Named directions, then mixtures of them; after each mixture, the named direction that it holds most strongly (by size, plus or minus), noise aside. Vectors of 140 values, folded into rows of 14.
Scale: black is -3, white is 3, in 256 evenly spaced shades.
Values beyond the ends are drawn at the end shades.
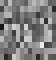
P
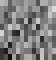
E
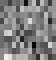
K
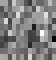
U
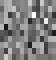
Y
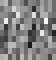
U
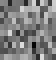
K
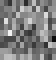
K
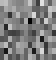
Y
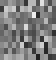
Y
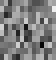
P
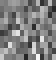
E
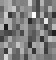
Y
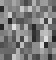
P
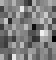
U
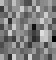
U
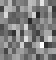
P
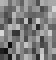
E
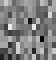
E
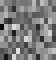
P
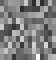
K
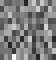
K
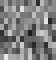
K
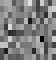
Y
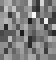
Y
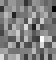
E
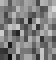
E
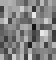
U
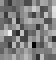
K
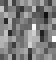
U
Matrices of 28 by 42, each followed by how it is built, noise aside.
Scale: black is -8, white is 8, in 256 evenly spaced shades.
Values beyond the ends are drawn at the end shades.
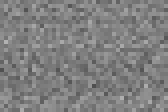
repeating columns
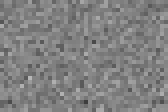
repeating columns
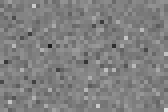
sparse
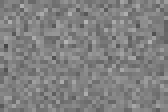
repeating columns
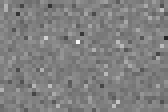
sparse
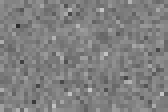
sparse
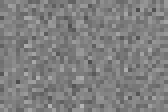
repeating rows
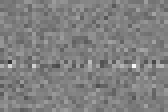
uneven rows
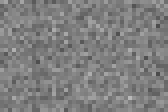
repeating rows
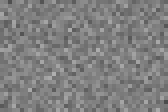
repeating columns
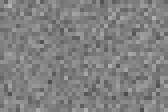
repeating rows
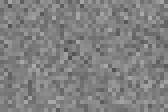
repeating columns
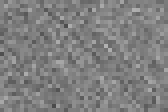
Toeplitz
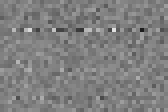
uneven rows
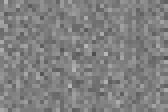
repeating rows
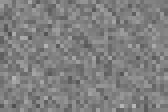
Toeplitz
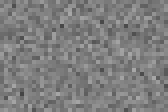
repeating columns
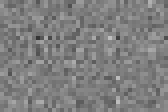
low rank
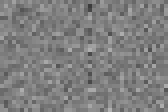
low rank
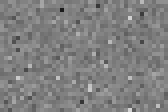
sparse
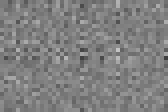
low rank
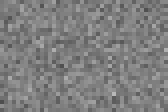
repeating columns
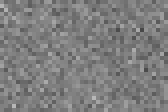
Toeplitz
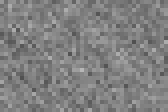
Toeplitz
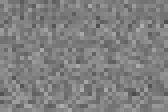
repeating columns
